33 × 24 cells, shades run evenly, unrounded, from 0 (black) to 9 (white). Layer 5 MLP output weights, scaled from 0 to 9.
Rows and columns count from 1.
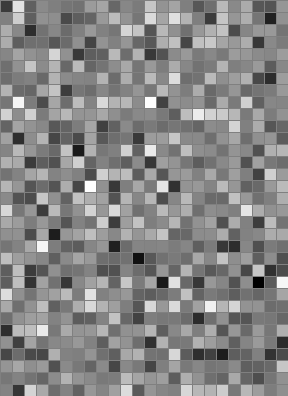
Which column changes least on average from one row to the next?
23
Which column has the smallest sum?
22
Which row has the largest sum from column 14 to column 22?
26
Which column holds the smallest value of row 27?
17
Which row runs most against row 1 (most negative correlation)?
29
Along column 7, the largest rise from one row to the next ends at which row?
14
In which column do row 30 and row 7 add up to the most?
15
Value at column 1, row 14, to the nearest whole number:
6
